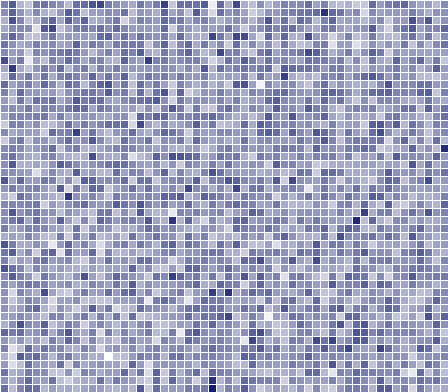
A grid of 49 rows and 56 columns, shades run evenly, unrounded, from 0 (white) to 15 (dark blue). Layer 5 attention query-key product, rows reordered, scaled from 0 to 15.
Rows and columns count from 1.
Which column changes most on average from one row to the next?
22
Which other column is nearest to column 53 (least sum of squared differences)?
1
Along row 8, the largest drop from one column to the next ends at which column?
4
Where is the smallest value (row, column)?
45, 14
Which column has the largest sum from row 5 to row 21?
16
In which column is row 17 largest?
10
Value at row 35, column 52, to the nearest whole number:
11
